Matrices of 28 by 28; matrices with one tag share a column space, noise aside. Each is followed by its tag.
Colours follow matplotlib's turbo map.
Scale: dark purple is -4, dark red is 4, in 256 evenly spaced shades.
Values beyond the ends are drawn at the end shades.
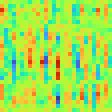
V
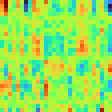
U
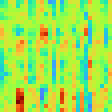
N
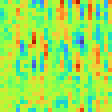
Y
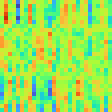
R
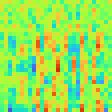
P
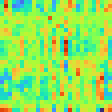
U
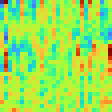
Y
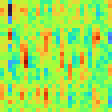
V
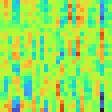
R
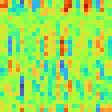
U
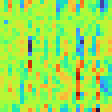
U
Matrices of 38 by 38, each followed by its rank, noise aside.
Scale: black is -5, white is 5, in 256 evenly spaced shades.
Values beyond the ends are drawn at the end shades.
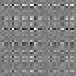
one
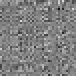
four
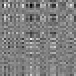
two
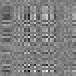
one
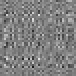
three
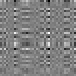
one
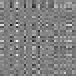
two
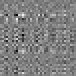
three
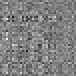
four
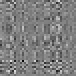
three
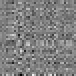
three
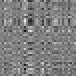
two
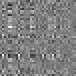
three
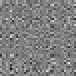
four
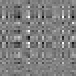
one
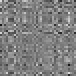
three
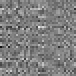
three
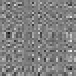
three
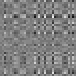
one
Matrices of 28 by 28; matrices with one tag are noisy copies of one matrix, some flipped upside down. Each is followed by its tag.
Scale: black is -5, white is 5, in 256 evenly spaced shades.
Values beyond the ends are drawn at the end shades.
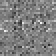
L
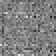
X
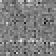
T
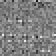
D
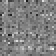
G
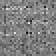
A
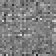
D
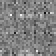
T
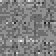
T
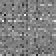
D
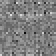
T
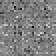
L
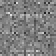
T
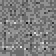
A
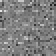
X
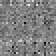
T
